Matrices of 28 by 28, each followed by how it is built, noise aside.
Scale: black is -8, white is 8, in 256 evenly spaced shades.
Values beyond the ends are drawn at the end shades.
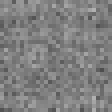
blocks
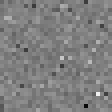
sparse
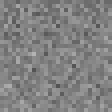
repeating columns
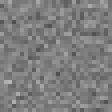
blocks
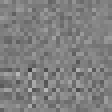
low rank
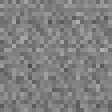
repeating columns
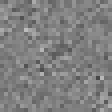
block diagonal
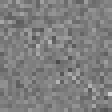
block diagonal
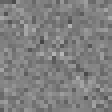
banded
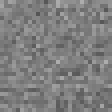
blocks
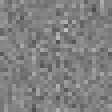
uneven columns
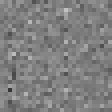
uneven columns
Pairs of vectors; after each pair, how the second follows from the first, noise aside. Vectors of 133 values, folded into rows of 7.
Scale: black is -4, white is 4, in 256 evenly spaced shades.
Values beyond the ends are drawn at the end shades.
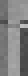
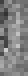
reversed, partly zeroed.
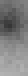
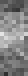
wrapped around, negated.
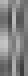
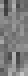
reversed, partly zeroed.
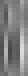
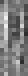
reversed.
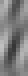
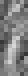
negated.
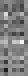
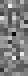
shuffled.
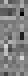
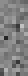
reversed, partly zeroed.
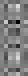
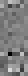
reversed, partly zeroed.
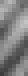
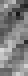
reversed.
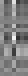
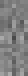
reversed, negated, shrunk.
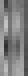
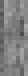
reversed, shrunk.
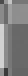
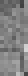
reversed, partly zeroed.
